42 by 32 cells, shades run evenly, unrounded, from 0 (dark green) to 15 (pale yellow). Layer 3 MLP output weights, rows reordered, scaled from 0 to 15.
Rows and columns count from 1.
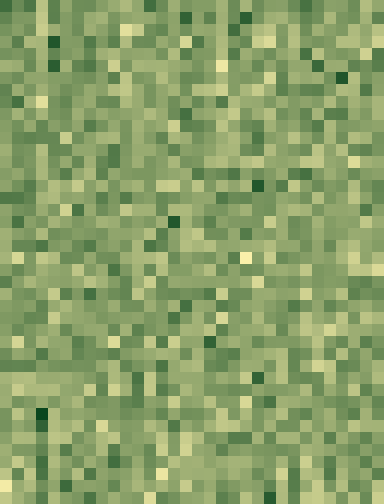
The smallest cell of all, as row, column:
35, 4
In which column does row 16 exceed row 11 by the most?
17
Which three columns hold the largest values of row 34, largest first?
21, 15, 18
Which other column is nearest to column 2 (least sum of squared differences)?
13
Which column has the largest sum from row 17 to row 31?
27
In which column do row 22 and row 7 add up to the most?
23
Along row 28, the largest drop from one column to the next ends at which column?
19
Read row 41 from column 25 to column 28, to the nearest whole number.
5 9 12 7
